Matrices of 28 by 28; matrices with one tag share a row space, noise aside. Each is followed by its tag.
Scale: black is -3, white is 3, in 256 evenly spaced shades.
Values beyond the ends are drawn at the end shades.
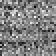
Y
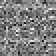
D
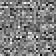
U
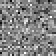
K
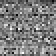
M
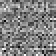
D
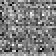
Y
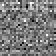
D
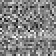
Y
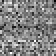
Y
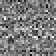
M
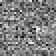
M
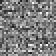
M
